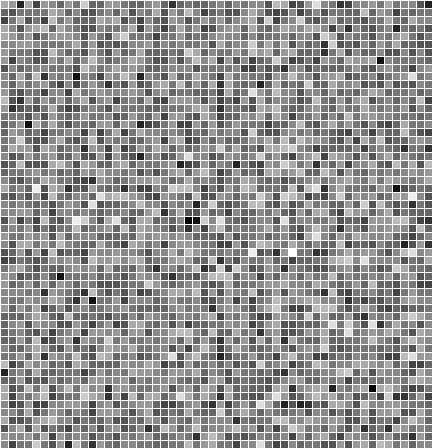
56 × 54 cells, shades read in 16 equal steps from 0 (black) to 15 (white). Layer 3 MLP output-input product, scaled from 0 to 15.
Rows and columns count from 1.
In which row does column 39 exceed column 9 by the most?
24
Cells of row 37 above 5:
40
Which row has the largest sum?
25
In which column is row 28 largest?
10
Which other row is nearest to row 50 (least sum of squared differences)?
11
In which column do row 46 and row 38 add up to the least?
12
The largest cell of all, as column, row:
37, 32
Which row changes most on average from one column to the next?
50
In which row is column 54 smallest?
1
